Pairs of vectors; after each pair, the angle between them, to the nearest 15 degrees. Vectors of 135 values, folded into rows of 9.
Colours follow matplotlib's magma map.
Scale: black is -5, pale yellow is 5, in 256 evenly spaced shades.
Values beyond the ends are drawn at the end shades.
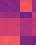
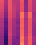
120 degrees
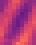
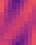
135 degrees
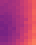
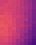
165 degrees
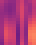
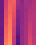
75 degrees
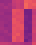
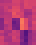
75 degrees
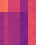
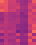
30 degrees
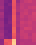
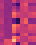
60 degrees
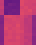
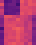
15 degrees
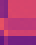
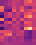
75 degrees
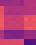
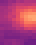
60 degrees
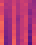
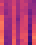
15 degrees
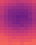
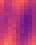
60 degrees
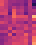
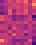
150 degrees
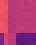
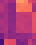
75 degrees
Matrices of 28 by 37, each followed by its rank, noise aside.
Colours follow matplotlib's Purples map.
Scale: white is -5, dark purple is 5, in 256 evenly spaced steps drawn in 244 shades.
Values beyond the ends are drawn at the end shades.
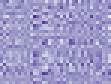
four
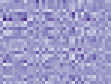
three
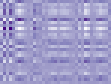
one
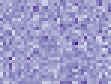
six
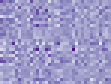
four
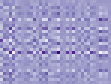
two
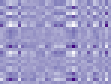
one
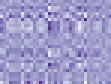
two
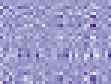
three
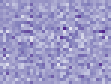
six
